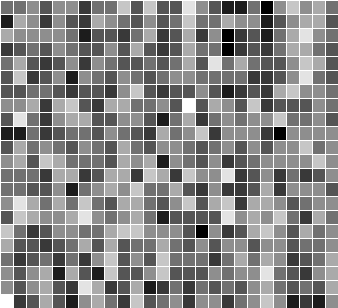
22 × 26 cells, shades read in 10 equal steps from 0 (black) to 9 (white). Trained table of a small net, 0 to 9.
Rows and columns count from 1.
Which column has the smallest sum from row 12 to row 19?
16
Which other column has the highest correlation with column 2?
5
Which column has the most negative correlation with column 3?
14
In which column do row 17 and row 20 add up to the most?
21
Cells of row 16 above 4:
15
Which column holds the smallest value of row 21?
12
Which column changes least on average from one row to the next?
26
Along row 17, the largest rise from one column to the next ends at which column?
17
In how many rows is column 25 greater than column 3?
12
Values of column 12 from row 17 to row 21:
5 4 3 5 1
